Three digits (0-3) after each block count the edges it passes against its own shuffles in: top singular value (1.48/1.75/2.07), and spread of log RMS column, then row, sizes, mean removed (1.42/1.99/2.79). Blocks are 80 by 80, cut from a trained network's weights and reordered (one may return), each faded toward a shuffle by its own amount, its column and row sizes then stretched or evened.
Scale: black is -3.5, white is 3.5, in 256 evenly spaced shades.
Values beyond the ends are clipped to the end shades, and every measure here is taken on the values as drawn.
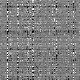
3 3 1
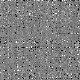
0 2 2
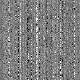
3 3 0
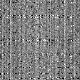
3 1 2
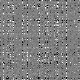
2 3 2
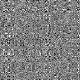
2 2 2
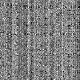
3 1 1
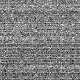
3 1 0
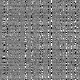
3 3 0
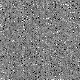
0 1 1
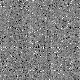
0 0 1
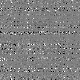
0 1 3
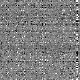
2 2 1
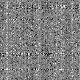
2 1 2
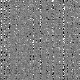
1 3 0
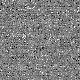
0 0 0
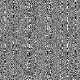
3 3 0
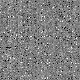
0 1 1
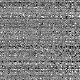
3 2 2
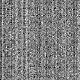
3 0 1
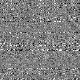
0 1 3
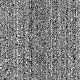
2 1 0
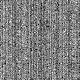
3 0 0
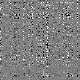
1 3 3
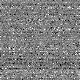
2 0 2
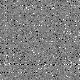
0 0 2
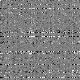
2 1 3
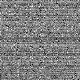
3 1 0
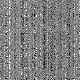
3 3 1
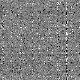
1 2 0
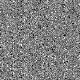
0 2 0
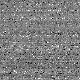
1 0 2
